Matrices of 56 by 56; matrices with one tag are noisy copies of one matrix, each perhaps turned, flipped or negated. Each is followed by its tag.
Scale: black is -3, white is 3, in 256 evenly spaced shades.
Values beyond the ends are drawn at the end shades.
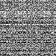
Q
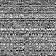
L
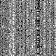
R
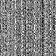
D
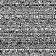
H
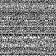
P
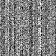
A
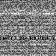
R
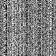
H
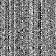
A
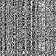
Q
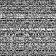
L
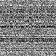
L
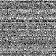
P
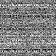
H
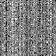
H
